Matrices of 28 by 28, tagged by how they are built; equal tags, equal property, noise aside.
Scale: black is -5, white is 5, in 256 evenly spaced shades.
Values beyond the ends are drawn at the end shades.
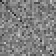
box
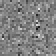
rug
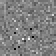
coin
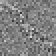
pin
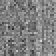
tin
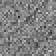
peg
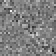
pin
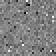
coin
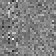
rug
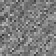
peg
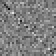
box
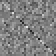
box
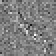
pin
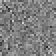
box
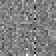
rug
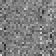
rug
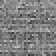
tin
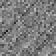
peg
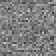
tin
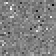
coin
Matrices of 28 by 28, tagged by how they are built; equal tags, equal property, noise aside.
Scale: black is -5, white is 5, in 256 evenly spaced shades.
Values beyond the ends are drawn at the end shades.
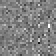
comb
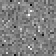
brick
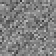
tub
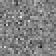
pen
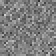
tub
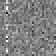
comb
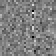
comb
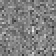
comb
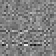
pen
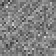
tub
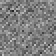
tub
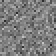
tub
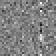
comb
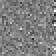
comb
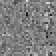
comb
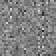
comb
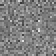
pen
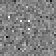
brick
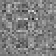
pen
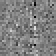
comb
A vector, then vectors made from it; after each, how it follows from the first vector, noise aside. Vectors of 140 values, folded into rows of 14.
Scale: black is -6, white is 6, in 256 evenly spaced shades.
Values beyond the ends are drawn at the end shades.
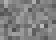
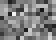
reversed, scaled up.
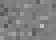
partly zeroed.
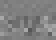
reversed, negated, partly zeroed.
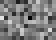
wrapped around, scaled up.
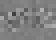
reversed, negated, partly zeroed.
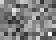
wrapped around, scaled up.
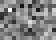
wrapped around, scaled up.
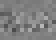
partly zeroed.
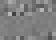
reversed, negated, partly zeroed.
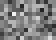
reversed, scaled up.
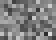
wrapped around, negated, scaled up.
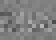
partly zeroed.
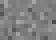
partly zeroed.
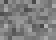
sign-scrambled.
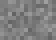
reversed, negated, shrunk.
